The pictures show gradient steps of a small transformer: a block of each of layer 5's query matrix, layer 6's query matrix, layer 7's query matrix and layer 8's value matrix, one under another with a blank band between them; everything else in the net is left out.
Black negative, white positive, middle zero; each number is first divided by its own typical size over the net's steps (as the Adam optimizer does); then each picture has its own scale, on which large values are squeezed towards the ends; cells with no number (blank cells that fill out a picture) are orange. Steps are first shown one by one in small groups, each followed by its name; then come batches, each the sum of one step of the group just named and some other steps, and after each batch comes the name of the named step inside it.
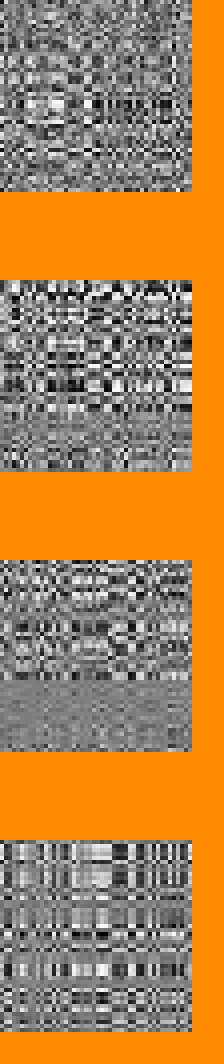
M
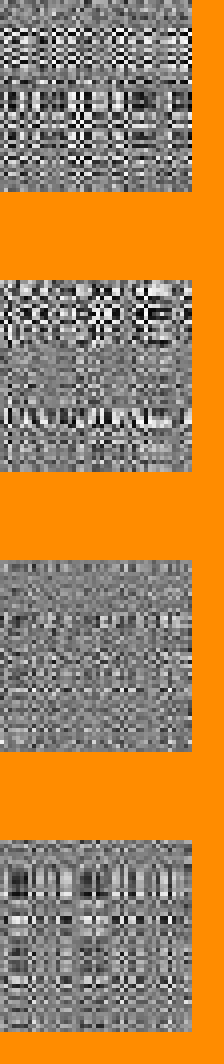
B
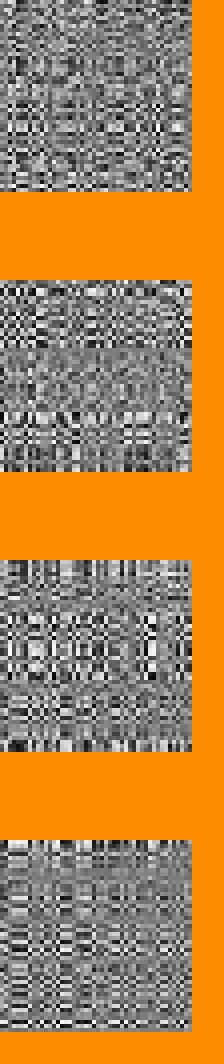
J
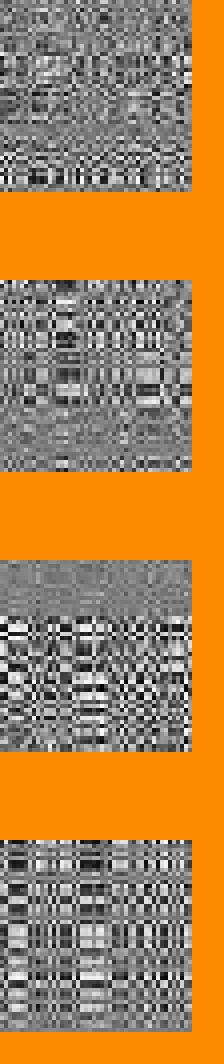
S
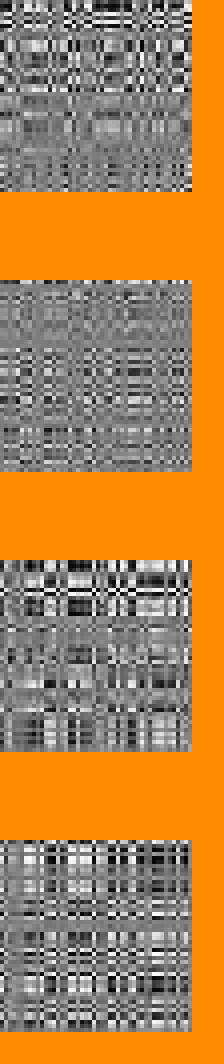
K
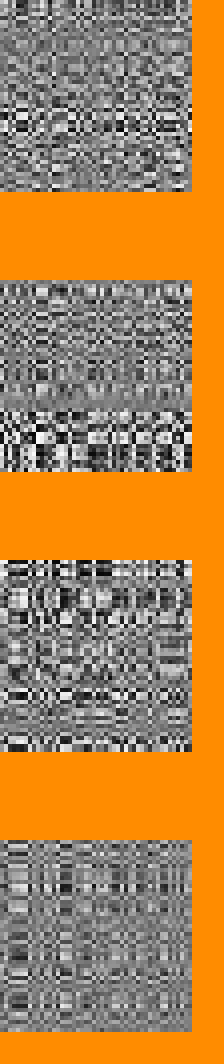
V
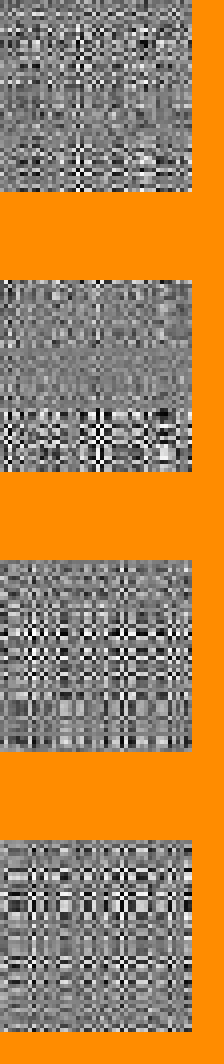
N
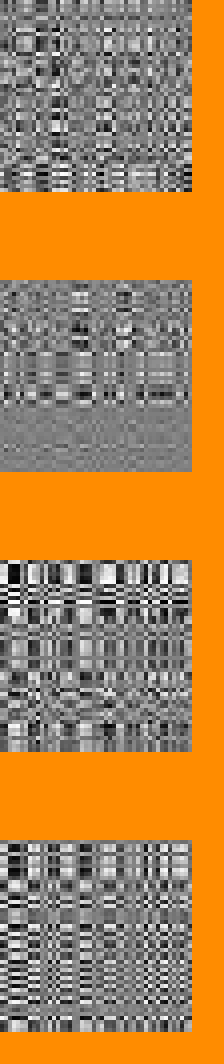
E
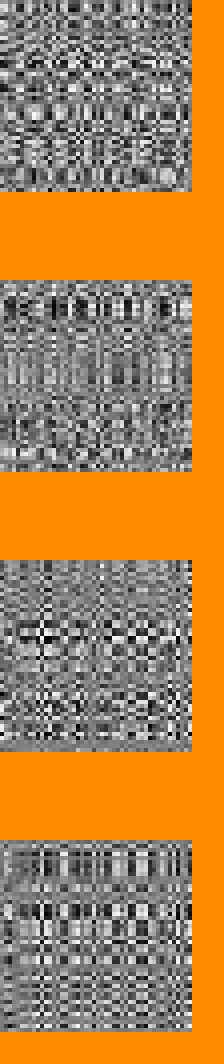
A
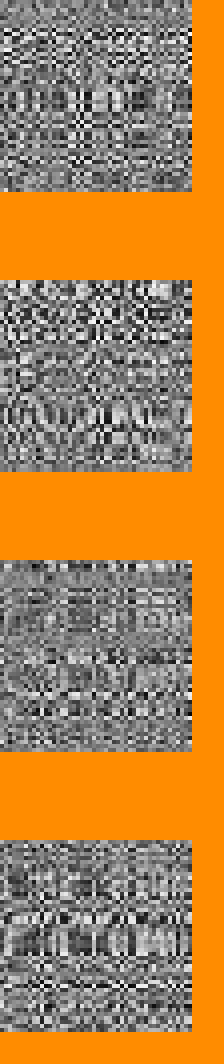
B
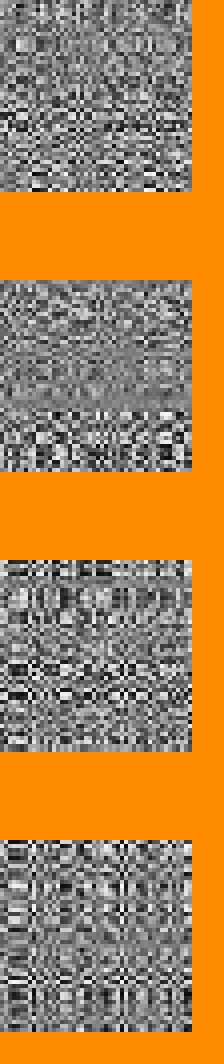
V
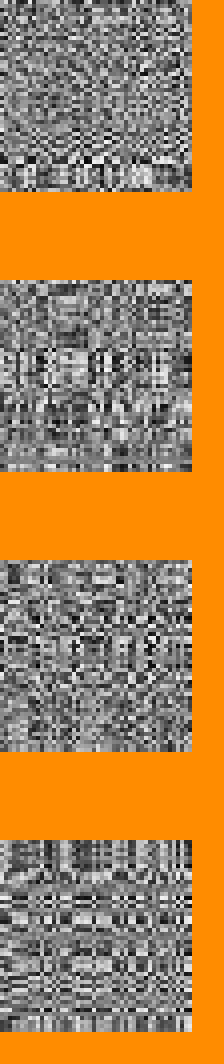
E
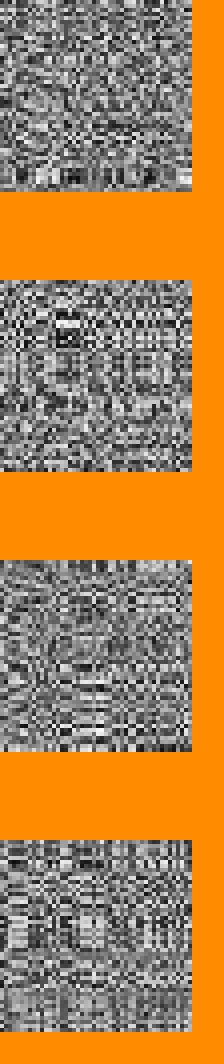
S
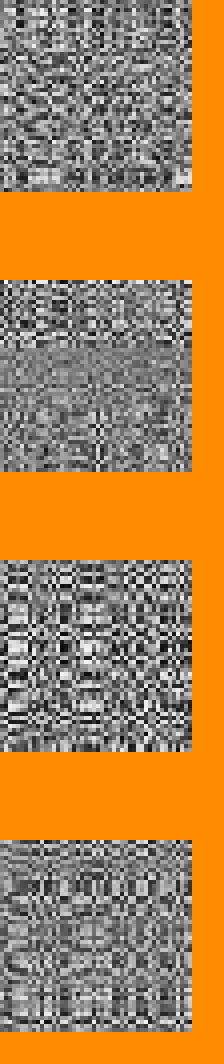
N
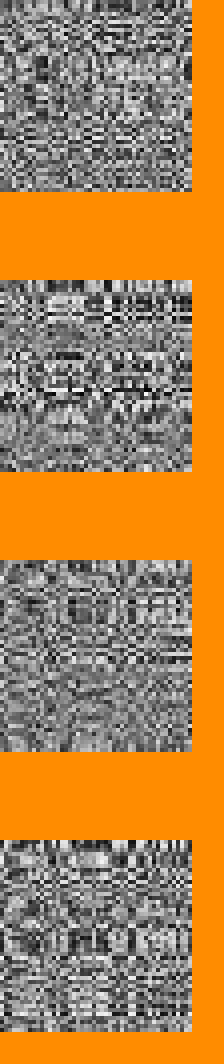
K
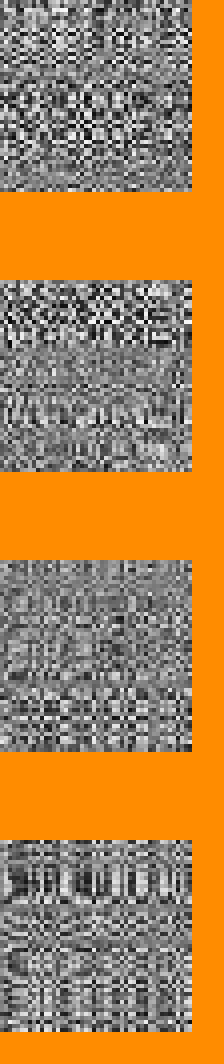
B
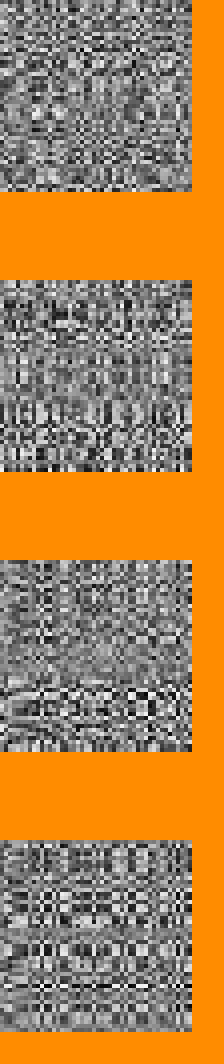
A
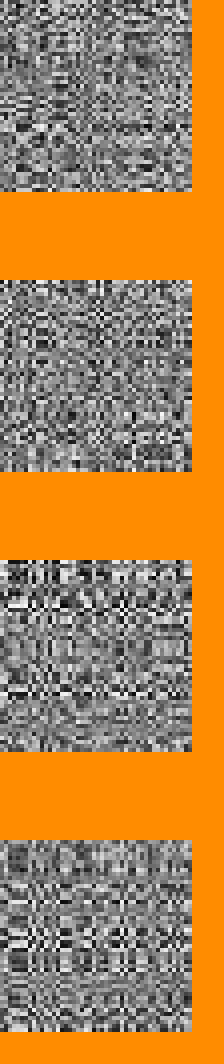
V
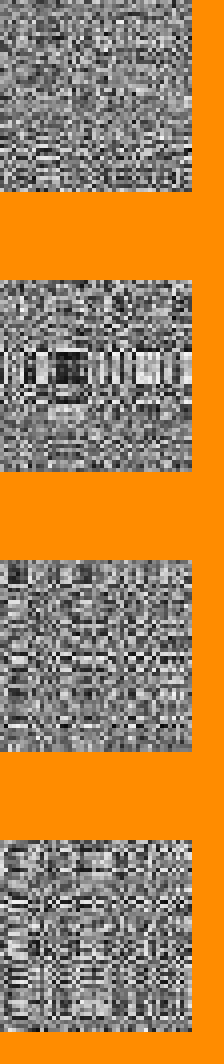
E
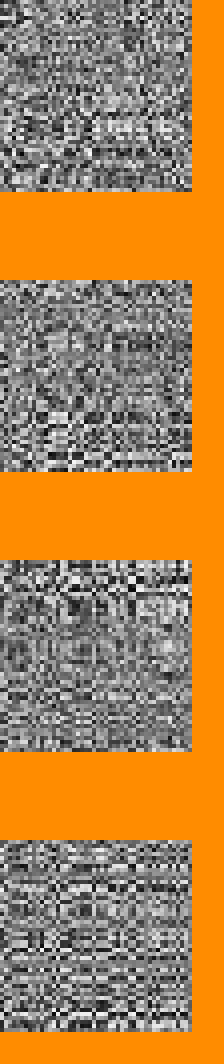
K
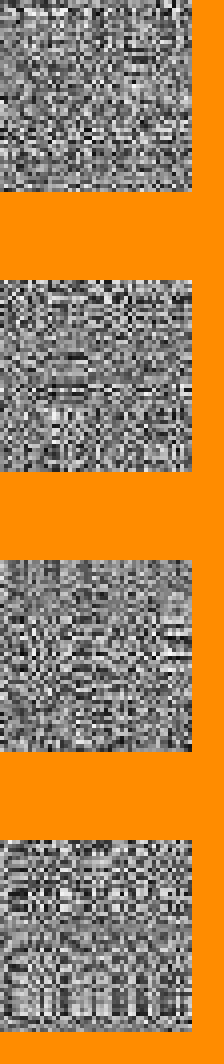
N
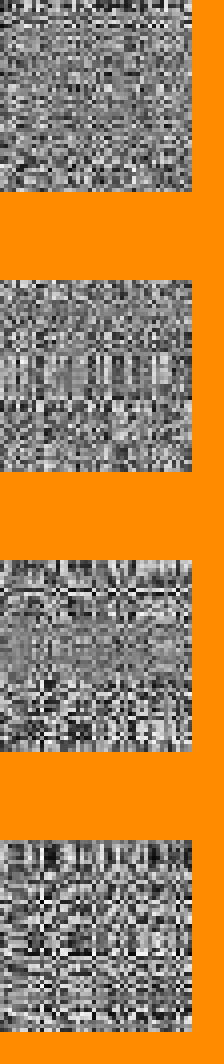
K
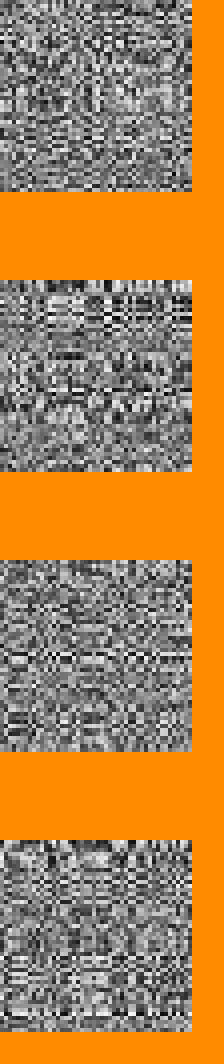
K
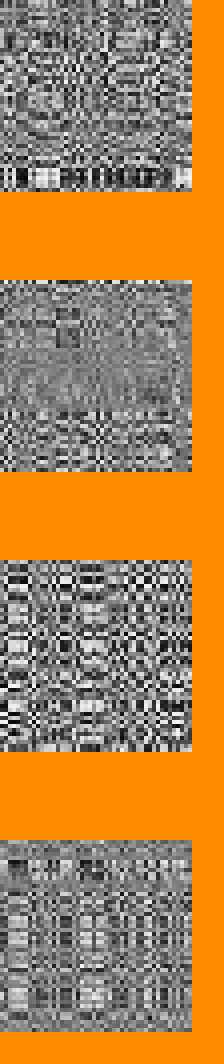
N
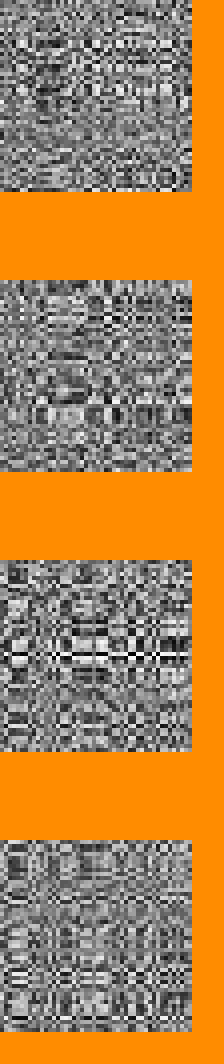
E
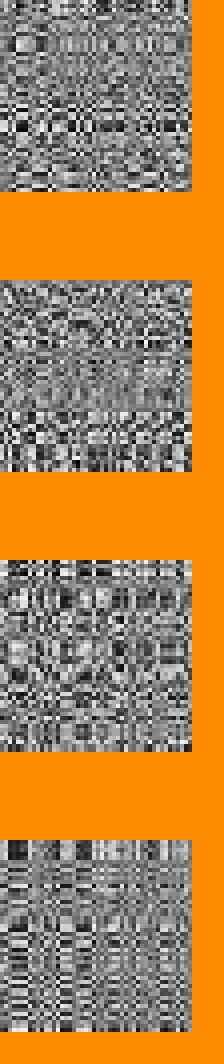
V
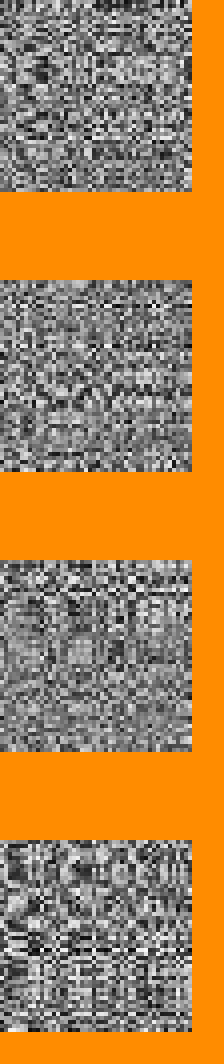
K
